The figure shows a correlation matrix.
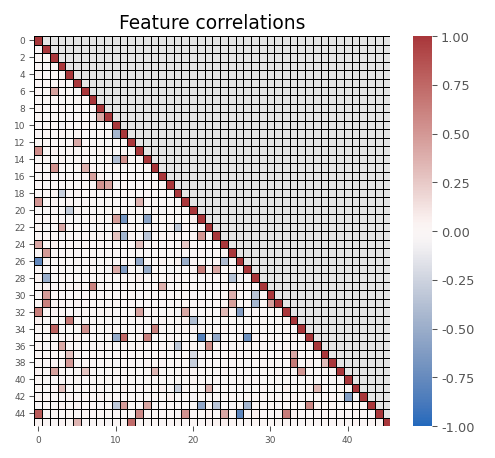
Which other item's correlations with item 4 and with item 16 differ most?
33
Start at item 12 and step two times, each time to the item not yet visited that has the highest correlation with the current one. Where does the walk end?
5
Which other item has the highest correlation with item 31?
1
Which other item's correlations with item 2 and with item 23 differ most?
34
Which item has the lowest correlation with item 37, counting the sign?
20
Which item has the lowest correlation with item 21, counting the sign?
35
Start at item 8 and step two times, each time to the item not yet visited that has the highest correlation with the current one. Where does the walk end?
9
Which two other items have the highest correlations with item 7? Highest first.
29, 16
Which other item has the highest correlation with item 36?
22
